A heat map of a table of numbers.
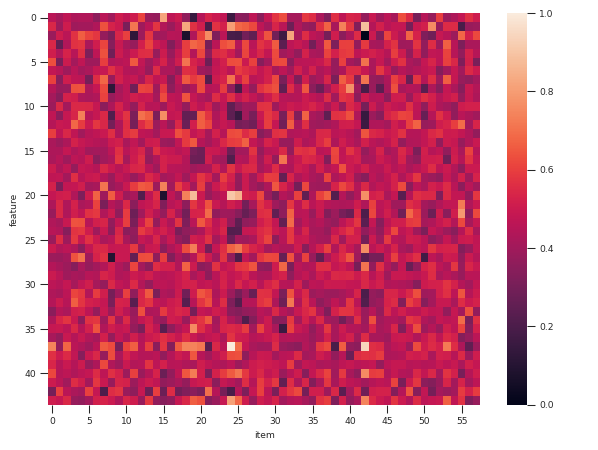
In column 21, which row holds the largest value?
2
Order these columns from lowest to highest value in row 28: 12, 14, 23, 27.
12, 23, 14, 27
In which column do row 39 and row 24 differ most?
24
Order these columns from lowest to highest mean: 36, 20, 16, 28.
16, 36, 28, 20
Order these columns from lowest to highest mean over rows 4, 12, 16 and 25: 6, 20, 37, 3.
37, 6, 20, 3
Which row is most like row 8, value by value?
27
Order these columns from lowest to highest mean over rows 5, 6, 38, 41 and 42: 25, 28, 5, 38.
38, 5, 28, 25
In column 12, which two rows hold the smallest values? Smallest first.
20, 35
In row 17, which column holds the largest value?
39
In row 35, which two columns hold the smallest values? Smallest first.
31, 15
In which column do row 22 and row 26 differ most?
42
